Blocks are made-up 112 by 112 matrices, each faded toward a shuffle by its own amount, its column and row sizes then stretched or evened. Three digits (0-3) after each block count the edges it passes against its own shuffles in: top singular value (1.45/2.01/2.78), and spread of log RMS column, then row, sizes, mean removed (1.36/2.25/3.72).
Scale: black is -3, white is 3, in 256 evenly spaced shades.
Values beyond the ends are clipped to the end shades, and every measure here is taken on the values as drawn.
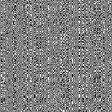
3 3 0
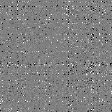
1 2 2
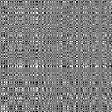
3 3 3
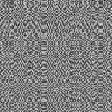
3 0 1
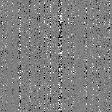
1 3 1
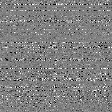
0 1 3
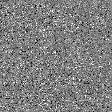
0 1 1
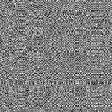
3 0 2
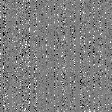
1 3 0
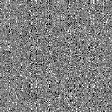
2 2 0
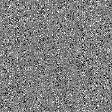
0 2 0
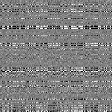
3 1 3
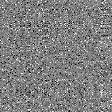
2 1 1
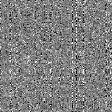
2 2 0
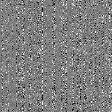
0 3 0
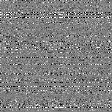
2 1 3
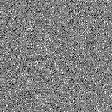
2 0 0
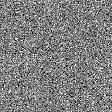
1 1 0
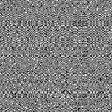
3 0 2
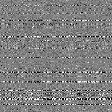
3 0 3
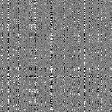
3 3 2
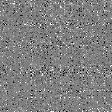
1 2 2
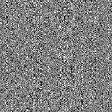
2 2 0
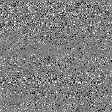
1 0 2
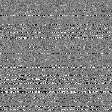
2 0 3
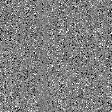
0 2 0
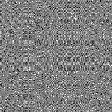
3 1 0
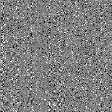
2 2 0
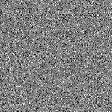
2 0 1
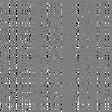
3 3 2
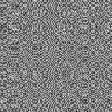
3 1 0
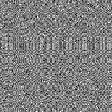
3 0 0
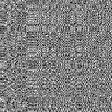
3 0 1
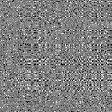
3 1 2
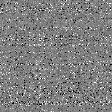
1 1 2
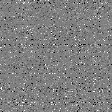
1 1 2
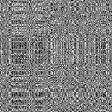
3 2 0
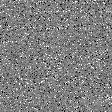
0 0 1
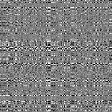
3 2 3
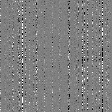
2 3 0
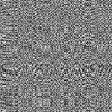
3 2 2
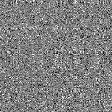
2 1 1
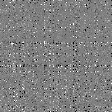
1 2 2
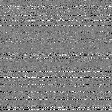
2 0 3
